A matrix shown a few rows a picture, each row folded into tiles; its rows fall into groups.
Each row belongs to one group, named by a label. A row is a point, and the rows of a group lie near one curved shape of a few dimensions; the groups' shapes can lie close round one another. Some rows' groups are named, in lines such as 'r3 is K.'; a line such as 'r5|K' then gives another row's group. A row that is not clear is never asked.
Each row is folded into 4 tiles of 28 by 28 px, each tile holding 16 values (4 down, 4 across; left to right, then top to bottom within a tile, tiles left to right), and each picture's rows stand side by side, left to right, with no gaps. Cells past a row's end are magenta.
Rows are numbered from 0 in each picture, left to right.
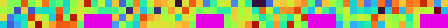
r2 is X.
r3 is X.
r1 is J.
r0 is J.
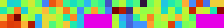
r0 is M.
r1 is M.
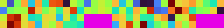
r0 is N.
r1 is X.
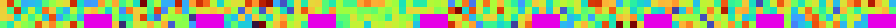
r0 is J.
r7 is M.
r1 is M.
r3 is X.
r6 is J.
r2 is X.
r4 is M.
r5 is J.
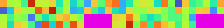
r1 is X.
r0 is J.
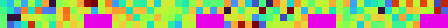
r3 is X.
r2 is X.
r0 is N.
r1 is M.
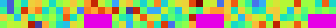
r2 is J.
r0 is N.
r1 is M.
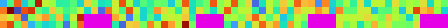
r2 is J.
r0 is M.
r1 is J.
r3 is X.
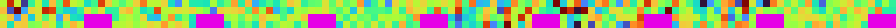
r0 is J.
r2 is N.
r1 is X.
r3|X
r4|N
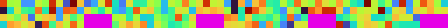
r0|J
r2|N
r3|M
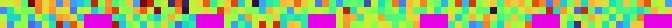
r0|J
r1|M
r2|J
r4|X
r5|M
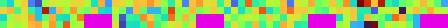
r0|X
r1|J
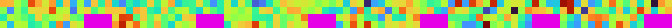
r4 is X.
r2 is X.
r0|J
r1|M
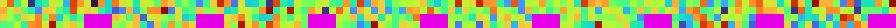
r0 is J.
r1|J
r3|X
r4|J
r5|X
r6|M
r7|J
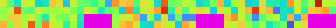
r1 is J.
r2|N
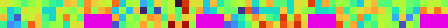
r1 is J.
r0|N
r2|J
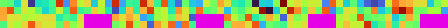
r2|X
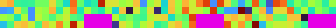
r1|X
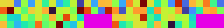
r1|M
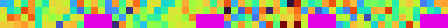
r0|M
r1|X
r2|J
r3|J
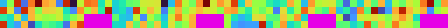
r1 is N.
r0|M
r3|N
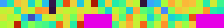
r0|N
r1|X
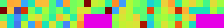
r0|M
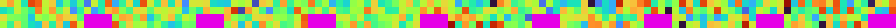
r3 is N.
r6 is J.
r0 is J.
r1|M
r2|M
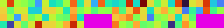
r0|J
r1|M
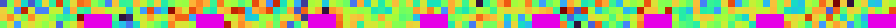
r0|M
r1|N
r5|M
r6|J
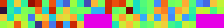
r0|J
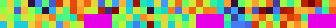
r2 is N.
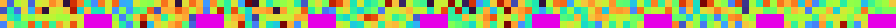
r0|J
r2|N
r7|N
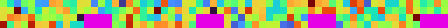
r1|X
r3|X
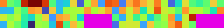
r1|X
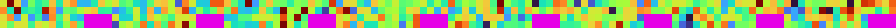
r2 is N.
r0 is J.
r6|M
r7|N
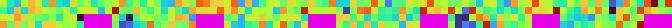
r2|N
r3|N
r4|M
